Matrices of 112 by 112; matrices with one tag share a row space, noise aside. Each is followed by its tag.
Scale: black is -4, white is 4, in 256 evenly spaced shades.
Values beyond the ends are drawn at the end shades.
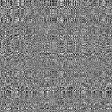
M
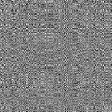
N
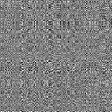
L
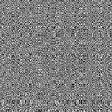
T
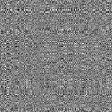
M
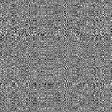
N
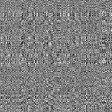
L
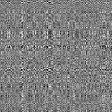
L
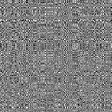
N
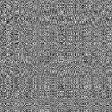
M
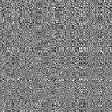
T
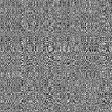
L
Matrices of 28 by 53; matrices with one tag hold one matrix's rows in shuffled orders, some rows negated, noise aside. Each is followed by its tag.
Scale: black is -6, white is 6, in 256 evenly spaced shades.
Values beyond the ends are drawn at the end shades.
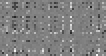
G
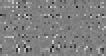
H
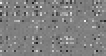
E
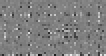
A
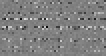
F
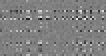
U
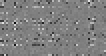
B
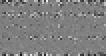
F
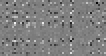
G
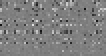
E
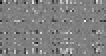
E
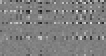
U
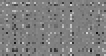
G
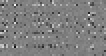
B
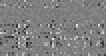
H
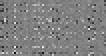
B
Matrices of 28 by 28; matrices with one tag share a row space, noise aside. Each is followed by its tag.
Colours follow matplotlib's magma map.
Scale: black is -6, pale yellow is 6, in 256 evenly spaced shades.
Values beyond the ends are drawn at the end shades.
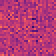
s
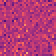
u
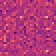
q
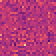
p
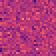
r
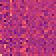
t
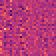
t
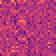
p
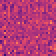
u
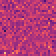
u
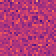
s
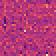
q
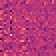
t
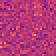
r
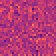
s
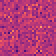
s
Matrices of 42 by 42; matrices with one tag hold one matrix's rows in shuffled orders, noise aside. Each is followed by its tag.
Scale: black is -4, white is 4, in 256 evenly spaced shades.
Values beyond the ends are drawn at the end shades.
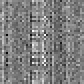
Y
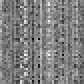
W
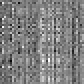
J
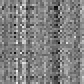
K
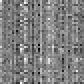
W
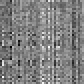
J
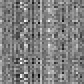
W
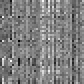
J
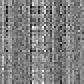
Y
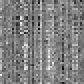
W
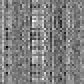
Y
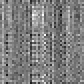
Y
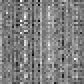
W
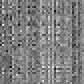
J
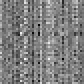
W
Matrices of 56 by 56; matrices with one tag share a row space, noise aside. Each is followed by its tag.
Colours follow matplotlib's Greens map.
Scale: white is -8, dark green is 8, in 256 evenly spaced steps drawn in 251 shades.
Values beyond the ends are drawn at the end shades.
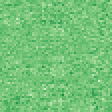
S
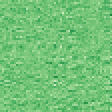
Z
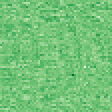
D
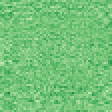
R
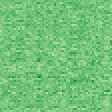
Z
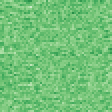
R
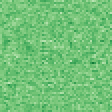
S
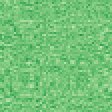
R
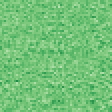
S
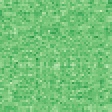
R
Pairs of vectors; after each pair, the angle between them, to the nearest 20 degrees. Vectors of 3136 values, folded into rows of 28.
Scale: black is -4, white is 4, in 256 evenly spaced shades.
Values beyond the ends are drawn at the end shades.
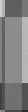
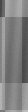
160 degrees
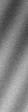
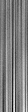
80 degrees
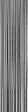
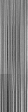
20 degrees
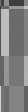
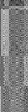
40 degrees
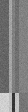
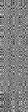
100 degrees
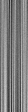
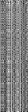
140 degrees
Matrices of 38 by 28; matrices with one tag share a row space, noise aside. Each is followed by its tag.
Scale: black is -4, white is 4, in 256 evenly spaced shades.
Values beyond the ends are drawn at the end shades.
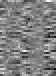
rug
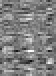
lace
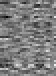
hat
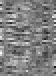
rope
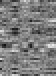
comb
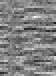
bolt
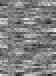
bolt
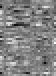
rope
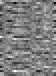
rope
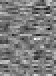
hat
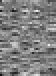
comb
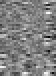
rug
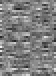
rope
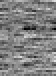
bolt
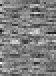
comb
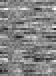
bolt
